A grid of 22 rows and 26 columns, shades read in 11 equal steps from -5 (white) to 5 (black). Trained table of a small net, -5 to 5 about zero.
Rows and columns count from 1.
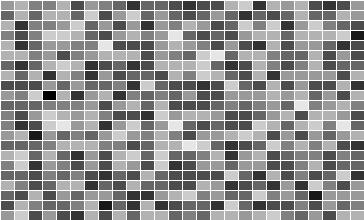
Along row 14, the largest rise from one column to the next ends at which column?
3
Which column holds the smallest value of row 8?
15
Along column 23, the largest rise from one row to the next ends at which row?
20
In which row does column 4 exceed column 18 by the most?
10
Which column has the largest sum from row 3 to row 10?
2
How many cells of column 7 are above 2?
3
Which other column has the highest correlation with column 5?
13
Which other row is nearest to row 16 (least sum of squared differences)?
17
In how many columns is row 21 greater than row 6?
15
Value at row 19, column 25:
2
